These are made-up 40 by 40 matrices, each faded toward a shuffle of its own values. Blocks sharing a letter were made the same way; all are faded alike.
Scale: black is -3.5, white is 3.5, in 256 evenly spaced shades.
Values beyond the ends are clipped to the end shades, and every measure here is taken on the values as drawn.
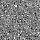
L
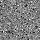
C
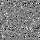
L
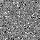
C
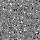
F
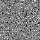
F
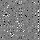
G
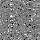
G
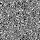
C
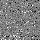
L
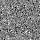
C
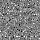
L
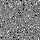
F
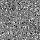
L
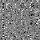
G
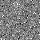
C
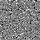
C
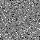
L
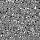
L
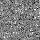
C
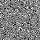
C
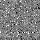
L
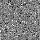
C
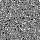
C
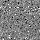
L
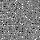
F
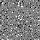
G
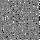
G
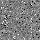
F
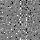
G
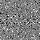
L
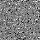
L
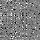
G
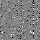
G
